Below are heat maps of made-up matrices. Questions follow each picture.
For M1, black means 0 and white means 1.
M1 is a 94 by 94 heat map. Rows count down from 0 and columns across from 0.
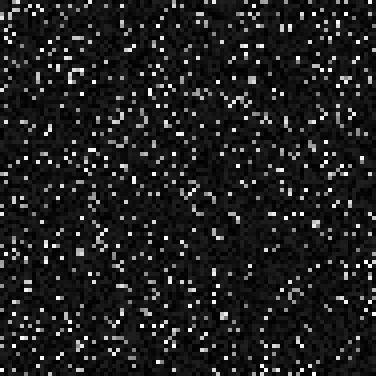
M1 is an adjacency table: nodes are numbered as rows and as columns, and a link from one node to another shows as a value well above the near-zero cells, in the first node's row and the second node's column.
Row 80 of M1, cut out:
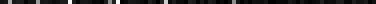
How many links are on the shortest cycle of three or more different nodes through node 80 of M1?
3
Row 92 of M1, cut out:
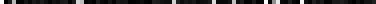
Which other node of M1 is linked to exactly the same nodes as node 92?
node 86
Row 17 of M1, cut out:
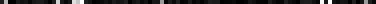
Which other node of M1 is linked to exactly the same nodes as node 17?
node 9
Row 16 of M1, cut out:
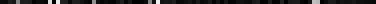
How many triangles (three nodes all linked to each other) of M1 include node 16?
3
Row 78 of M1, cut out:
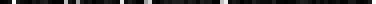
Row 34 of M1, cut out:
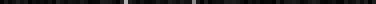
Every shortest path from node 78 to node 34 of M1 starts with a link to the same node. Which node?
node 37
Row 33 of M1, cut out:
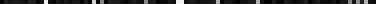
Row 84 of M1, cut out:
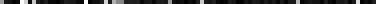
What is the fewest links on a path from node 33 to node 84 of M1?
2
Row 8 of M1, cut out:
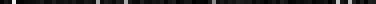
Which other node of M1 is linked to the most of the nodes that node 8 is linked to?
node 50
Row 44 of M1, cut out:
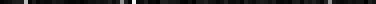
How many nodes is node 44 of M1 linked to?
4
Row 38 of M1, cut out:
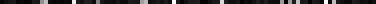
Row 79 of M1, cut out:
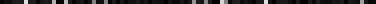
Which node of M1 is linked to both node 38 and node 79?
node 55
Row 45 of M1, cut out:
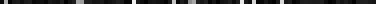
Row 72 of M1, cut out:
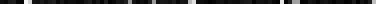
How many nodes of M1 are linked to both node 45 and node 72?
3
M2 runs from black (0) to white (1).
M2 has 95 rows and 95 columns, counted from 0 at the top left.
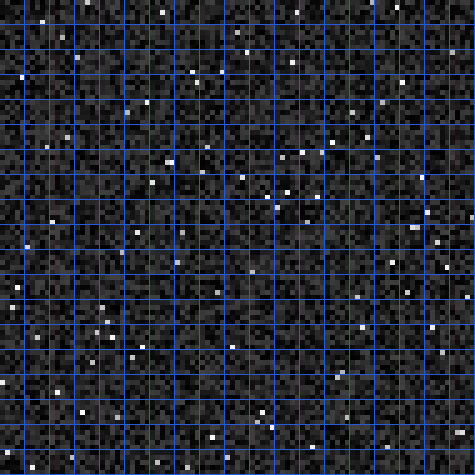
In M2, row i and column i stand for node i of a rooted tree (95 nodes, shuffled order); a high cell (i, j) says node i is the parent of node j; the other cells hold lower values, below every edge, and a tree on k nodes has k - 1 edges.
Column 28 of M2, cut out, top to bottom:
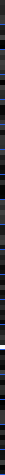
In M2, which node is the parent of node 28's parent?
83
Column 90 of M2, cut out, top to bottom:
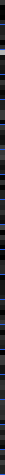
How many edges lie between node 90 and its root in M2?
6
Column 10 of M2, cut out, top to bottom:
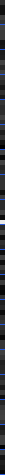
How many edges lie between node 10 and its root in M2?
5
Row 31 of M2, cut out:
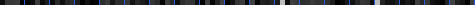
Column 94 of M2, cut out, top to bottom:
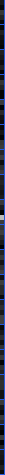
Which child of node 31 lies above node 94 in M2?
75
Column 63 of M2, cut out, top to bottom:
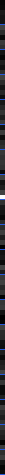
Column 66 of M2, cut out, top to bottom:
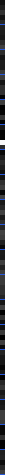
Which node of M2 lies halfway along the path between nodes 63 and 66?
45
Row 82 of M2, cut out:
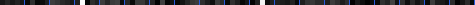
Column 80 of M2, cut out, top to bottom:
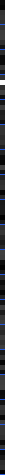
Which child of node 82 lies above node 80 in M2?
16
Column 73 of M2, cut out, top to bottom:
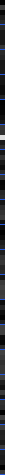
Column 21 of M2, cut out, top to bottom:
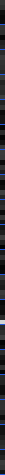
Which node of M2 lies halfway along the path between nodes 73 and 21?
36
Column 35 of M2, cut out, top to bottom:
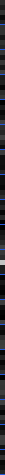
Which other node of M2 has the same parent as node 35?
78
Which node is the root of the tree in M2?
65
